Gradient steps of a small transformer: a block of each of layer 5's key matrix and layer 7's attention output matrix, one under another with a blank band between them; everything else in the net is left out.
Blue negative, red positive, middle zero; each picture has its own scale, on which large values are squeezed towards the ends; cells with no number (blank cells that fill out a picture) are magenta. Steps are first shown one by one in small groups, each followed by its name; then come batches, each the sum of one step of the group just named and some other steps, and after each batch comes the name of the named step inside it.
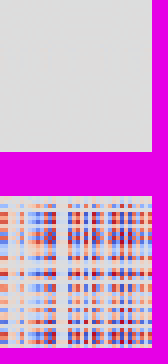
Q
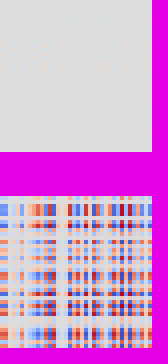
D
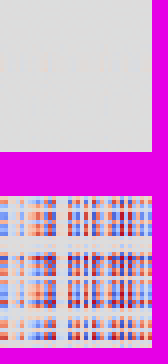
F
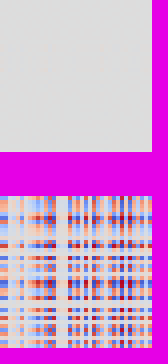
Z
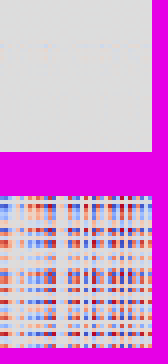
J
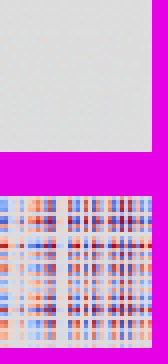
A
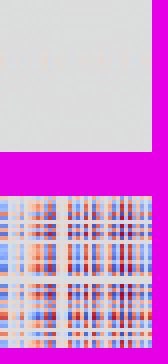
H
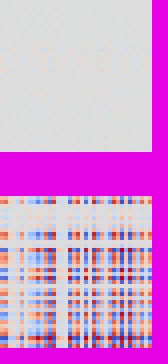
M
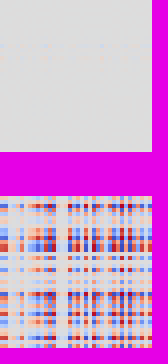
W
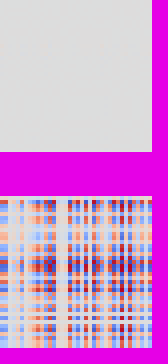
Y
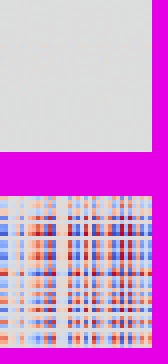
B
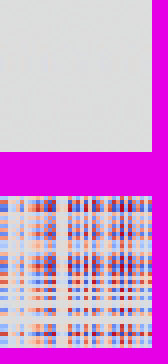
Y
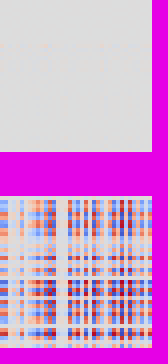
D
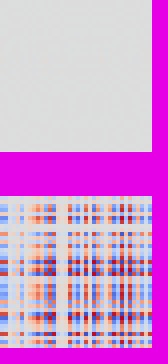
Y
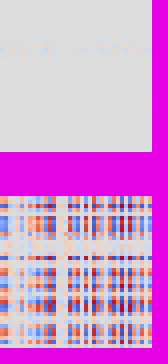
B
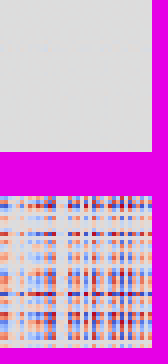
J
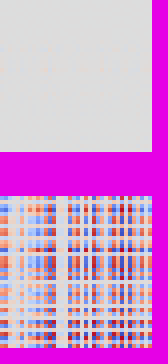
M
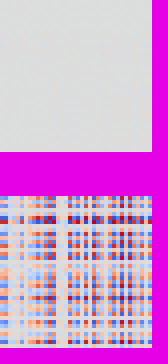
Z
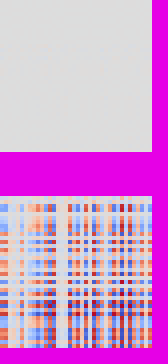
D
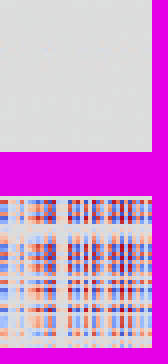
Y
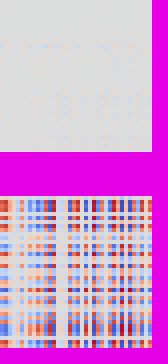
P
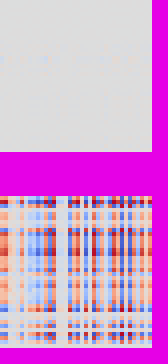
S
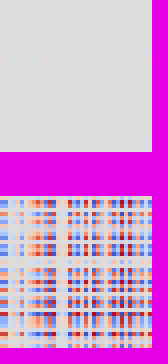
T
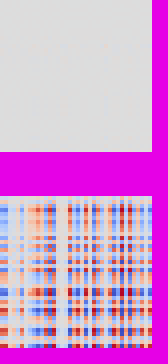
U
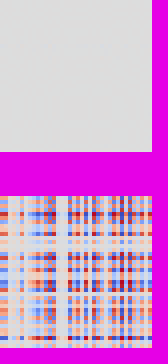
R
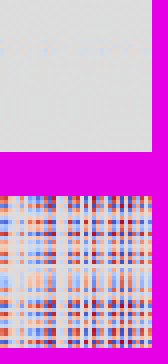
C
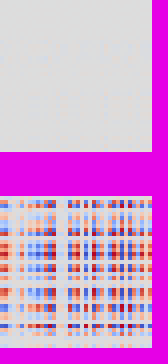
S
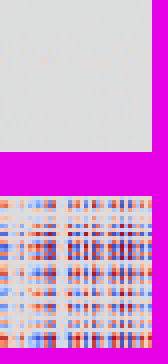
P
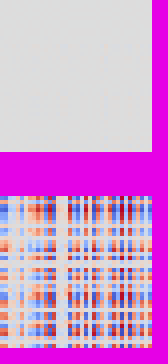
U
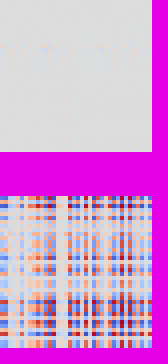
T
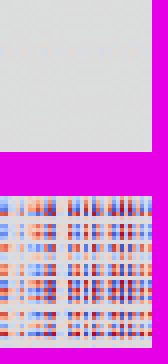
T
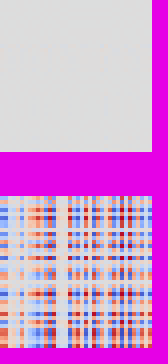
U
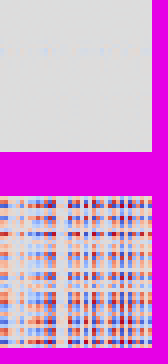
C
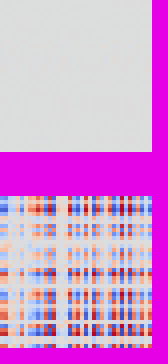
U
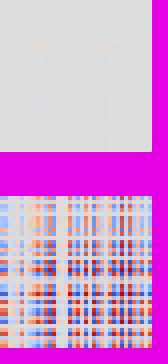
U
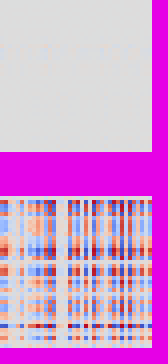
S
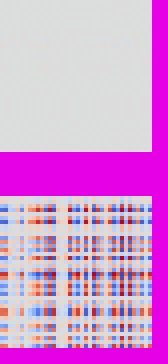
U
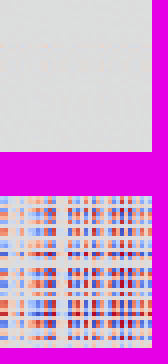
R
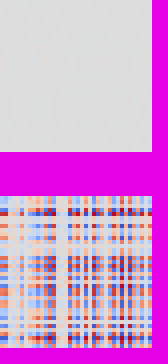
R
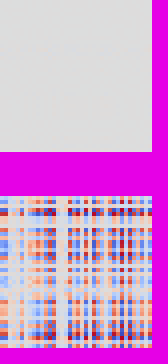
R
